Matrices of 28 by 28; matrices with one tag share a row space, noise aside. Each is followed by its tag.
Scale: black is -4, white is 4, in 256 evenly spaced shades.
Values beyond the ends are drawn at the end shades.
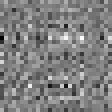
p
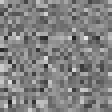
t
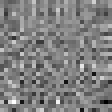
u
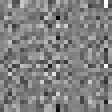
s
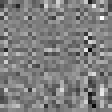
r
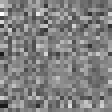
t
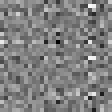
r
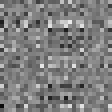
p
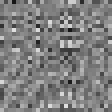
p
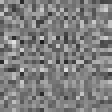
u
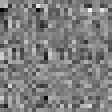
t
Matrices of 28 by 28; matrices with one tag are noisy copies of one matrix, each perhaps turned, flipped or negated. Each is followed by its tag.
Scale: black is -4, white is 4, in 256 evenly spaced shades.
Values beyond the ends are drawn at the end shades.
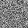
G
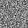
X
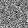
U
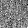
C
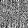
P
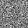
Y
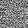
P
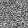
Y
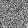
G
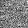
C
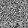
Y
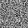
U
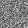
G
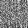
P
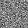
X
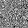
Y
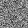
U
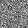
U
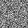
U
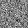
U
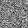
G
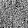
C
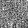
C
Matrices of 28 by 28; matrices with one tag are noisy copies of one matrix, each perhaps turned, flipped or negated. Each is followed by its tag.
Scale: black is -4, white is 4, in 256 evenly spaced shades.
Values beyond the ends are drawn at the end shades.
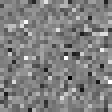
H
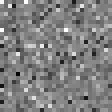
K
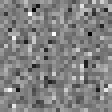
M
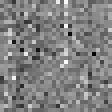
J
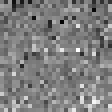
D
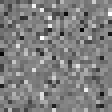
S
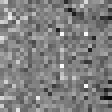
D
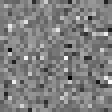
H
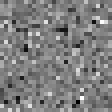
M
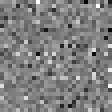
K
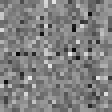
J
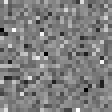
H
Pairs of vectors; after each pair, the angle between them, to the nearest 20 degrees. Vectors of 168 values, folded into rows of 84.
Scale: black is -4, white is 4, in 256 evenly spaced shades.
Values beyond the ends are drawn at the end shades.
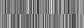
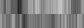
80 degrees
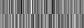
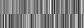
80 degrees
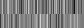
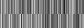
100 degrees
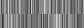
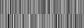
100 degrees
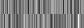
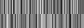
100 degrees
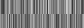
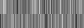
100 degrees
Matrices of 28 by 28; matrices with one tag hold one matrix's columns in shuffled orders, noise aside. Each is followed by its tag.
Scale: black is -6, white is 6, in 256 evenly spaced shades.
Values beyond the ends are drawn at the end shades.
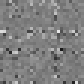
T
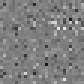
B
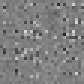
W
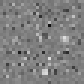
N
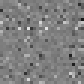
B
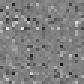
B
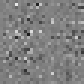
W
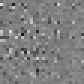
W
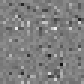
B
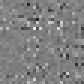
B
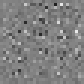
W
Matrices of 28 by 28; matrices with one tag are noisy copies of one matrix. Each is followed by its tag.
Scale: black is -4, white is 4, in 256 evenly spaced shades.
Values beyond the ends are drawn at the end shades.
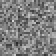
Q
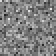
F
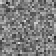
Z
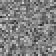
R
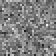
F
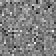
F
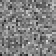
Q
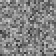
F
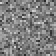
Z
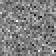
Z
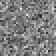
Q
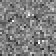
Q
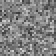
F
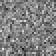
Z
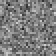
Z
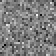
Z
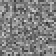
Z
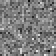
F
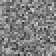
Z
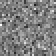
R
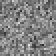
F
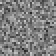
Z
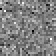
Z
